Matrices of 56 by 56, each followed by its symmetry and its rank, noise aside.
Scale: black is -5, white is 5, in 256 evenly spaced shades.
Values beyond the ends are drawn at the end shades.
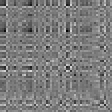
symmetric, rank two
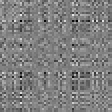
symmetric, rank three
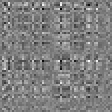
no symmetry, rank two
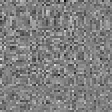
antisymmetric, rank four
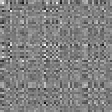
symmetric, rank two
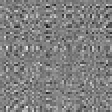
antisymmetric, rank four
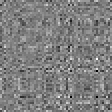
symmetric, rank three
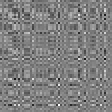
antisymmetric, rank two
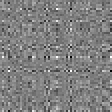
no symmetry, rank two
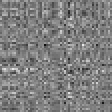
no symmetry, rank four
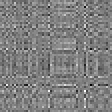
antisymmetric, rank two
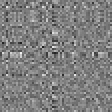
no symmetry, rank three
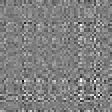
no symmetry, rank three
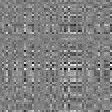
no symmetry, rank two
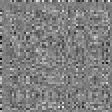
antisymmetric, rank four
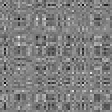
symmetric, rank three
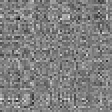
no symmetry, rank four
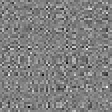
no symmetry, rank three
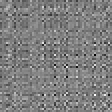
symmetric, rank three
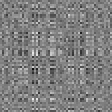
no symmetry, rank two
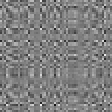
antisymmetric, rank two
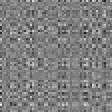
antisymmetric, rank two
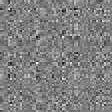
symmetric, rank four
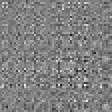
symmetric, rank three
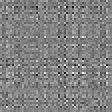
no symmetry, rank two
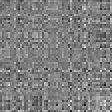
symmetric, rank three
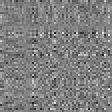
antisymmetric, rank four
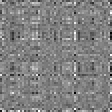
no symmetry, rank two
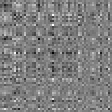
symmetric, rank two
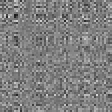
no symmetry, rank three
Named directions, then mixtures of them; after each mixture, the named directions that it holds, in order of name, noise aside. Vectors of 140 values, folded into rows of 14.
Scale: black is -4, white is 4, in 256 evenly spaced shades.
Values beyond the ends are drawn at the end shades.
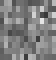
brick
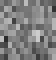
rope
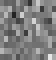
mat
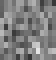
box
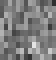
box.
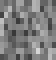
box, mat.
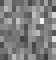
brick, rope.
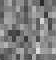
box, brick.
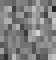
brick, mat, rope.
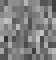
box, rope.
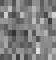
box, brick, mat.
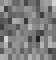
box, brick, rope.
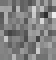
brick, mat.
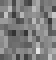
box, brick, mat.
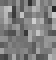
brick, mat, rope.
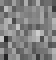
rope.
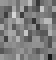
mat.
